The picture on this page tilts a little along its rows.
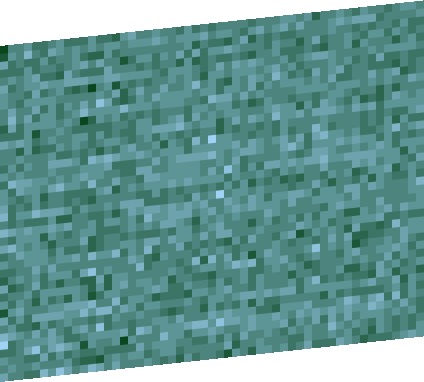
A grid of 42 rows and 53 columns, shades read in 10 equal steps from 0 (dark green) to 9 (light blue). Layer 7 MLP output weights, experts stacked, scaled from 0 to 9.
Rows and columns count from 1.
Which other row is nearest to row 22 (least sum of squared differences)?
6
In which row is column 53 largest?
23
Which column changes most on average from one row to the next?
1
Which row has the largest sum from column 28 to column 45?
38
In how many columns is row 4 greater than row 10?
8
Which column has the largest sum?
27
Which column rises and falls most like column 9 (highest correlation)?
15
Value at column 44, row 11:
4
